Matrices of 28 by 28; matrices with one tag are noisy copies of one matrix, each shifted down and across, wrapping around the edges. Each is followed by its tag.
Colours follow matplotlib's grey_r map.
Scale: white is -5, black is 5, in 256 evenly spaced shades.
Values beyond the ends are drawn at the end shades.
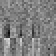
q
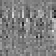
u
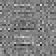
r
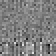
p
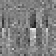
q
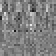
u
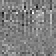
p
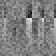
q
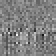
p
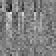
q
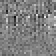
p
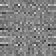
r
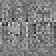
p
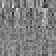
u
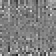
p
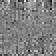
p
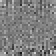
p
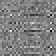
r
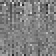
p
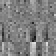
q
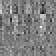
u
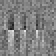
q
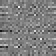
r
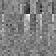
q
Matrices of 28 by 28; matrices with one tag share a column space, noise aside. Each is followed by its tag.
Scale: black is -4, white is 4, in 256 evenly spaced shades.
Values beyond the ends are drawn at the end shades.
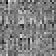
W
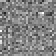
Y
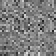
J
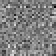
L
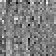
W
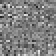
L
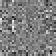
J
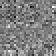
L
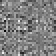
J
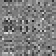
J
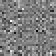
J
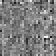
W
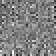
L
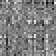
W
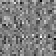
W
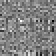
J
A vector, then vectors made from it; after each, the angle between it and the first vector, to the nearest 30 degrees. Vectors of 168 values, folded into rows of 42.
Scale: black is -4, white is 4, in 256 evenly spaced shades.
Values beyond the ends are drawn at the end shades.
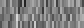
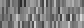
30 degrees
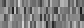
120 degrees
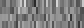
150 degrees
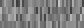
90 degrees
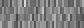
150 degrees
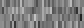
90 degrees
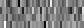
90 degrees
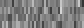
60 degrees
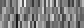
150 degrees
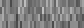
150 degrees
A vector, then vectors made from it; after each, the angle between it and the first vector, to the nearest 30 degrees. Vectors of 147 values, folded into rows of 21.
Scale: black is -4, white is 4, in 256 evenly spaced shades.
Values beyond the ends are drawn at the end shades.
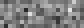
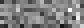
60 degrees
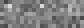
60 degrees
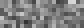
90 degrees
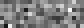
30 degrees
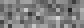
150 degrees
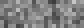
60 degrees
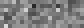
120 degrees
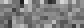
90 degrees
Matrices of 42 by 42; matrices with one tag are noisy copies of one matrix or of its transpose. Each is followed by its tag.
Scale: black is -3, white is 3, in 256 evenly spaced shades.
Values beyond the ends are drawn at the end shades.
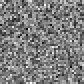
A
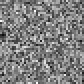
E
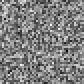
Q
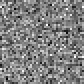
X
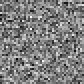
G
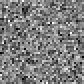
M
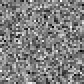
A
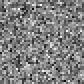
M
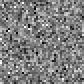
A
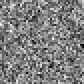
Q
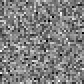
E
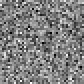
A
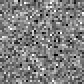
E
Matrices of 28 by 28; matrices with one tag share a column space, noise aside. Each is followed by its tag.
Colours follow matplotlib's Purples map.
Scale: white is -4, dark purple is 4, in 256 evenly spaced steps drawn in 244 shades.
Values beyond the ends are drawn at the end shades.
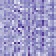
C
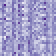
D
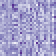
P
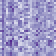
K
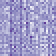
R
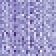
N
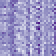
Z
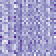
D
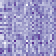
P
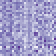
N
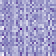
C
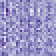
K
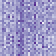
R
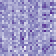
N
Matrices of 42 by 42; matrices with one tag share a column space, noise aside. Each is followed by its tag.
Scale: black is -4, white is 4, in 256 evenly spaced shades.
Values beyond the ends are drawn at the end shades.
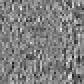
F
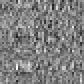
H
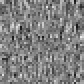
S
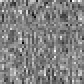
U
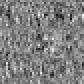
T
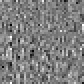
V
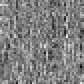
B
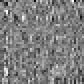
U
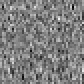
F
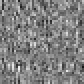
H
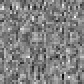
F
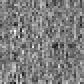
B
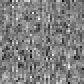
V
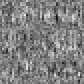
T
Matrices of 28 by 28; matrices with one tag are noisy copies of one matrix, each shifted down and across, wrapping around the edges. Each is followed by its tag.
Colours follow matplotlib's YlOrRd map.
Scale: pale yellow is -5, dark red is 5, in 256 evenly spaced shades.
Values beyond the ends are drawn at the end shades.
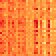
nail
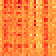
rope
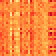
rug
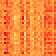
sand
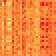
rug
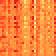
sand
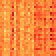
sand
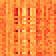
nail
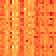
rope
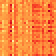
sand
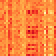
rug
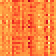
sand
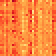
sand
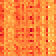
rope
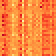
sand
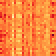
rug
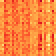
nail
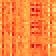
rug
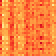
rope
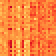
nail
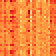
sand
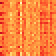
sand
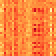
rug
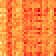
rope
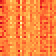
sand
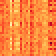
rug
